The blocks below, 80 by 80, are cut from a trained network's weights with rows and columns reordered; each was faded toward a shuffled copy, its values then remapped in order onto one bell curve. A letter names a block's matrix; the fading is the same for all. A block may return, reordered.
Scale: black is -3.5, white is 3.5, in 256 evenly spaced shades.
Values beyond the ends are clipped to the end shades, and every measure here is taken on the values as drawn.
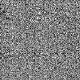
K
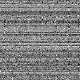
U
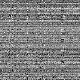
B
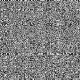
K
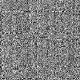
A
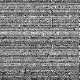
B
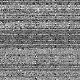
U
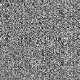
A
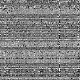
B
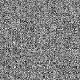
K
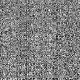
A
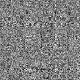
K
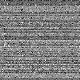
U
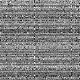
B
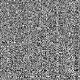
A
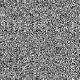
K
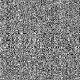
A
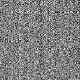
A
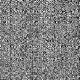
A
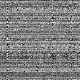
B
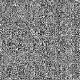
K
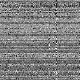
B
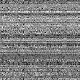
U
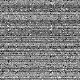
U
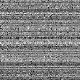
U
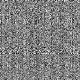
A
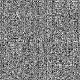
A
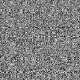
K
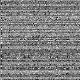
B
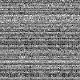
U
